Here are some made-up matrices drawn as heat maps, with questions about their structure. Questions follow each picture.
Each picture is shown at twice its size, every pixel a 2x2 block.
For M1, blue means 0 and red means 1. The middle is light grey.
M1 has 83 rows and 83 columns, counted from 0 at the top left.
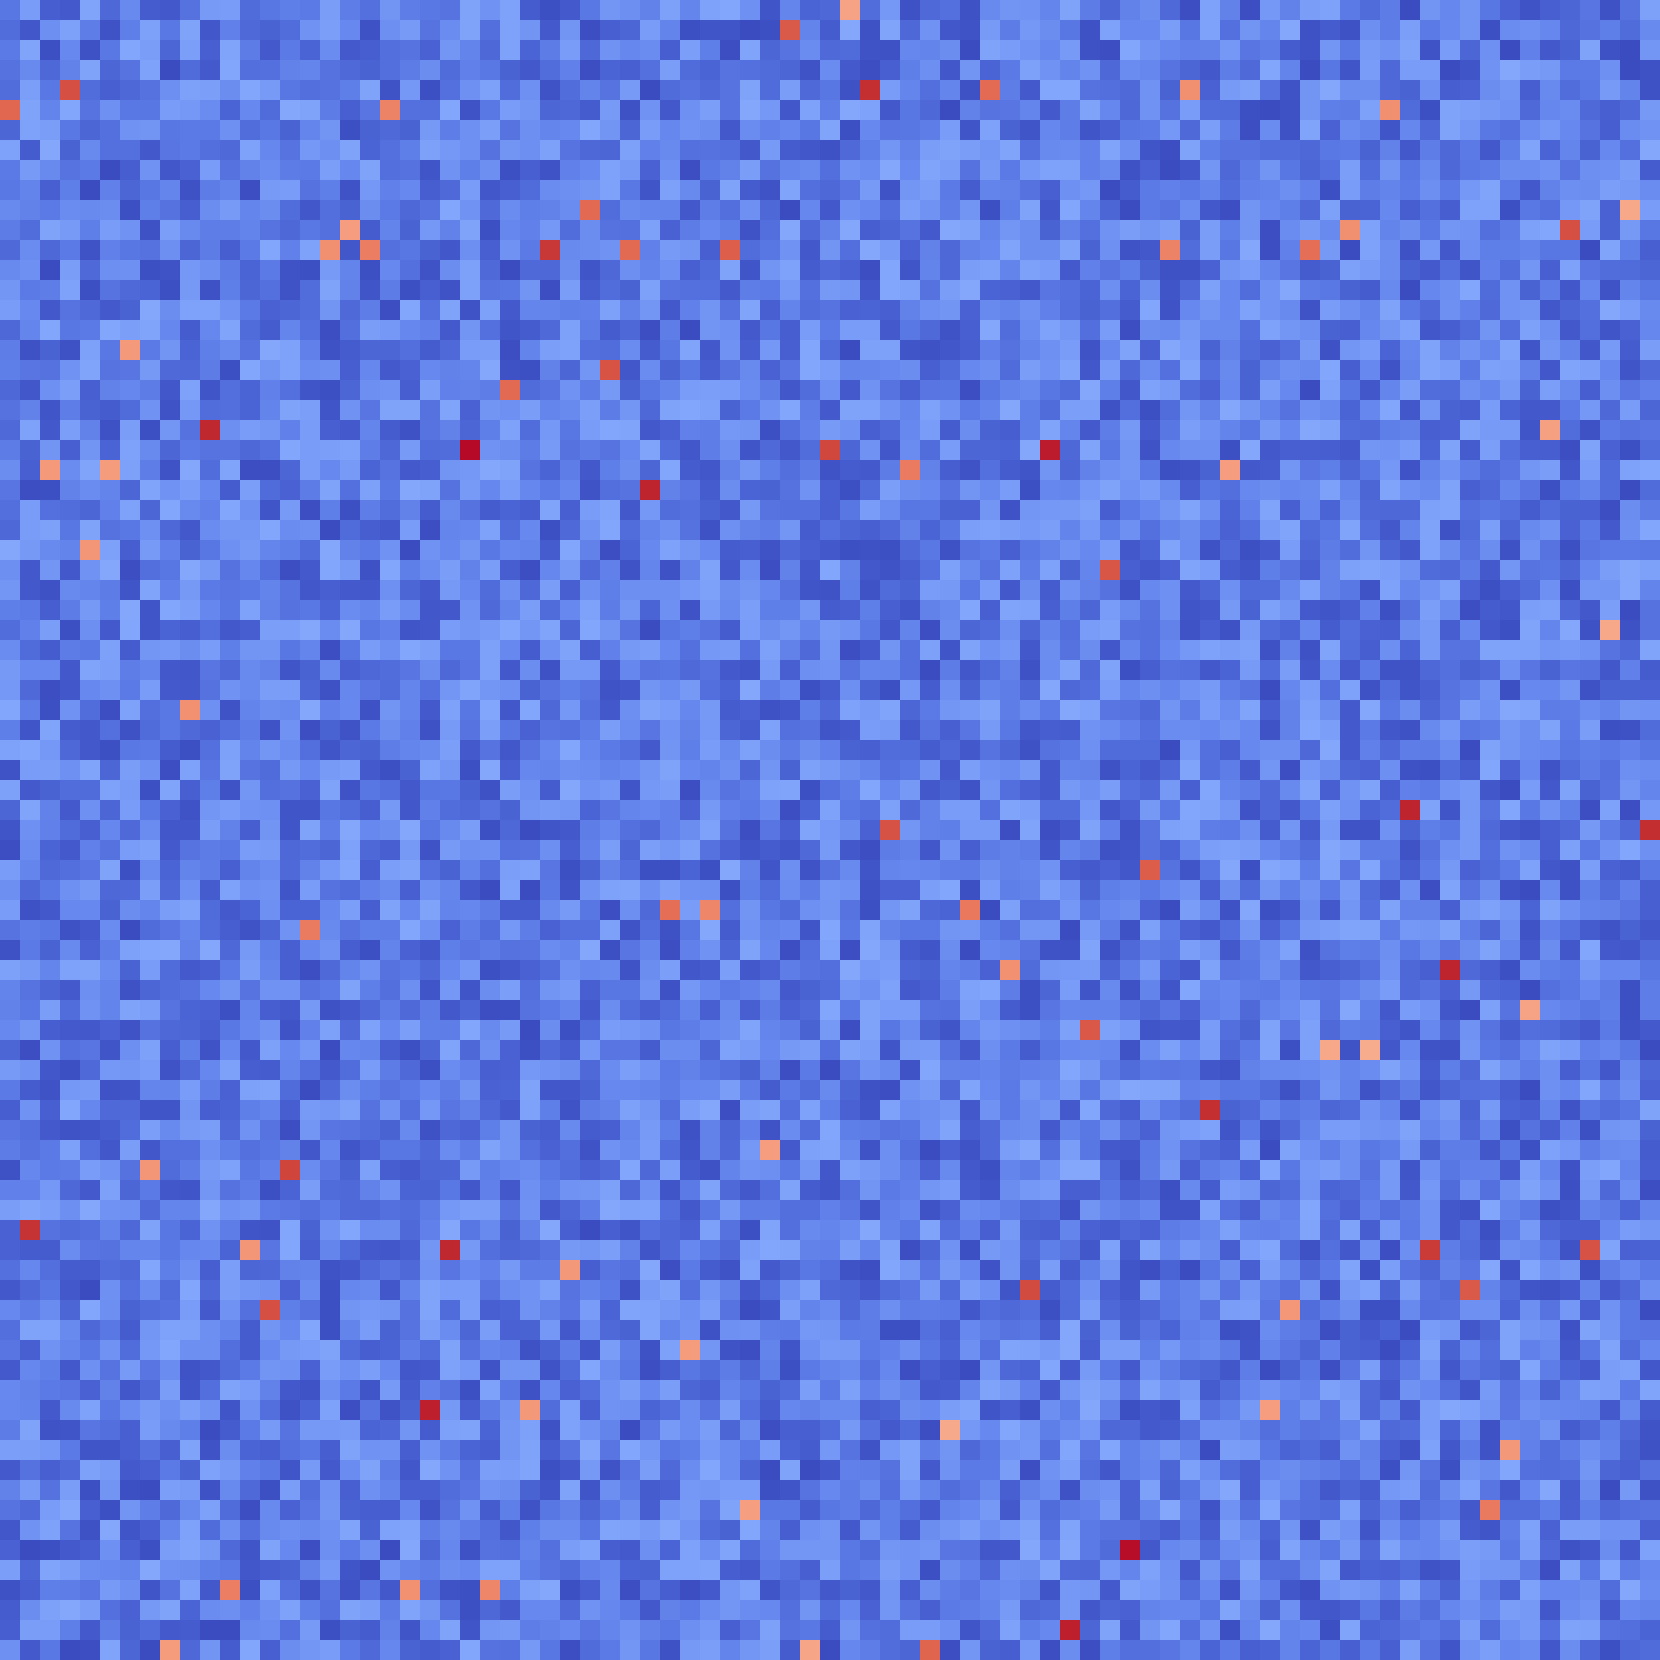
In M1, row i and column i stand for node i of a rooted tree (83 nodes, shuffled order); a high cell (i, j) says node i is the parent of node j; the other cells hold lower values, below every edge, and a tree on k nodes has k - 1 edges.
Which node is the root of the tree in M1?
62
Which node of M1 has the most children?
12
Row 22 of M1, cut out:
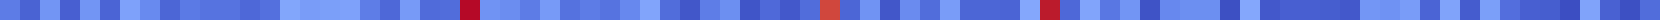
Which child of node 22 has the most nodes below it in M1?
23
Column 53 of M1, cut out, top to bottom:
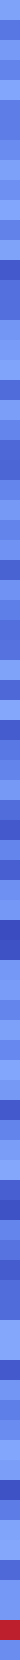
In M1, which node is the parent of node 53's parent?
10
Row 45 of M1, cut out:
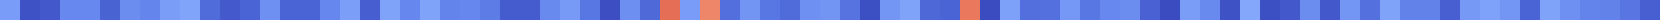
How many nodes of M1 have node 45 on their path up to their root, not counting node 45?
10
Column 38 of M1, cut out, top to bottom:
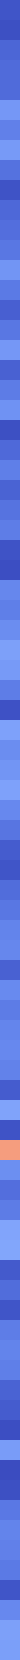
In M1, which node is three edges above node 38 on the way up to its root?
4
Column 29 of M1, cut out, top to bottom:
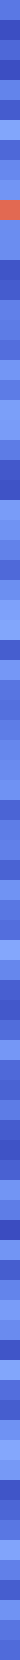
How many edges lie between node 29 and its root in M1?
8
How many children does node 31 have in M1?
1
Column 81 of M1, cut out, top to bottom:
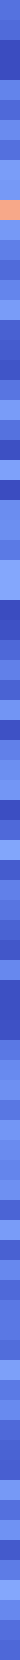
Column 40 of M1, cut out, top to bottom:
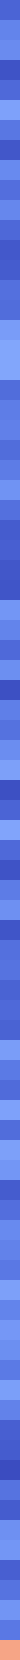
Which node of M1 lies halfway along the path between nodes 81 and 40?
21
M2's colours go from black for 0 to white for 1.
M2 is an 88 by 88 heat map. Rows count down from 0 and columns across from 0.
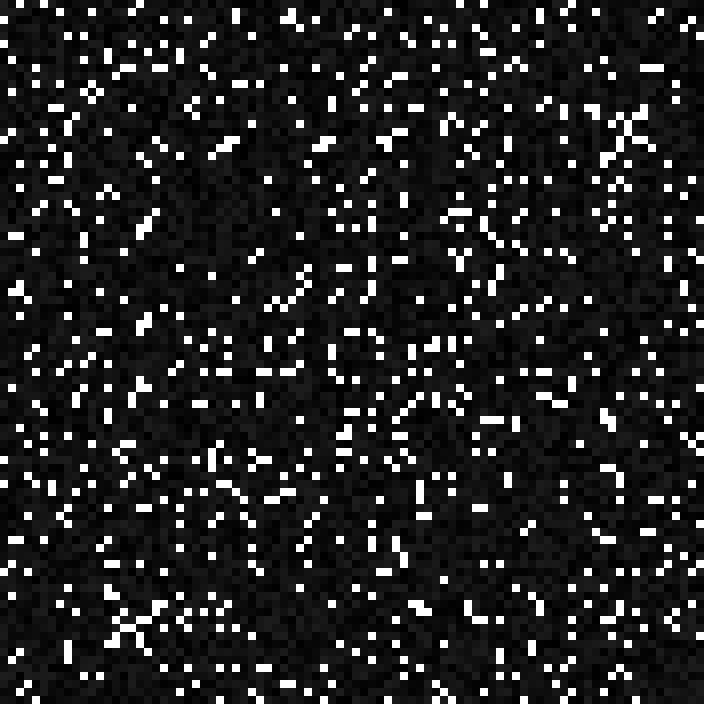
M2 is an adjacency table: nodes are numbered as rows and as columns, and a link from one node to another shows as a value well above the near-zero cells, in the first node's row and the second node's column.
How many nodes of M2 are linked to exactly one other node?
2
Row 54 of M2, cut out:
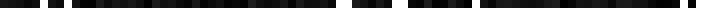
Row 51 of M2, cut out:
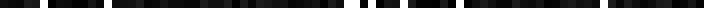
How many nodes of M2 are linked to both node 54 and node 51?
3
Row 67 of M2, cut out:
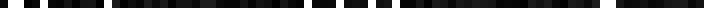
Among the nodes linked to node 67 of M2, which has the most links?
node 46
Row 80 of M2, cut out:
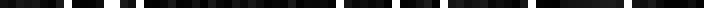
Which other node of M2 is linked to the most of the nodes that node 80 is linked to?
node 16
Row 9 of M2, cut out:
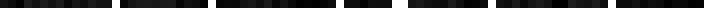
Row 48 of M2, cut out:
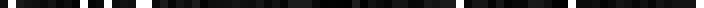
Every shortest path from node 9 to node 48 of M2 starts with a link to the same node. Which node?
node 26
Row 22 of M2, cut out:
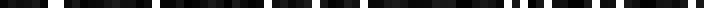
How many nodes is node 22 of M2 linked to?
12
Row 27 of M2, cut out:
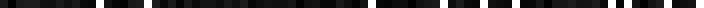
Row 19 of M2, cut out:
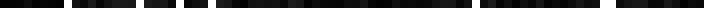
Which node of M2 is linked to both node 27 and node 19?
node 76
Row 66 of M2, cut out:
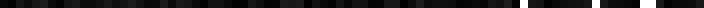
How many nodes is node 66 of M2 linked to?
4
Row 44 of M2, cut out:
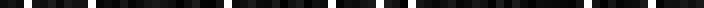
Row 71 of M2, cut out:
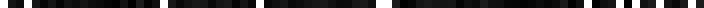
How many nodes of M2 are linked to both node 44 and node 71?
3
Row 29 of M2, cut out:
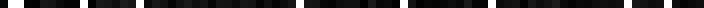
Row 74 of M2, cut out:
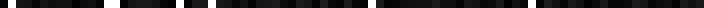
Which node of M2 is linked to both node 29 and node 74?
node 1
